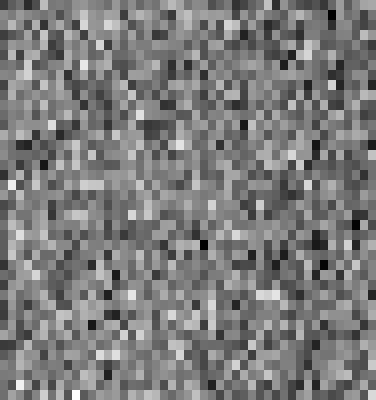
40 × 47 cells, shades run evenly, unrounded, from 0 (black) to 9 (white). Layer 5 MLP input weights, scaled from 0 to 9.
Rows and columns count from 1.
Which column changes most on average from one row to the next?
30
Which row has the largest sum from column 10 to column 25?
40
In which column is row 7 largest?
11
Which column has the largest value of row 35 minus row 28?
15
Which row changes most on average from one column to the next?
39
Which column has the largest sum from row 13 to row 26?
2
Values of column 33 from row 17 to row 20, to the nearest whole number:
3 4 5 4
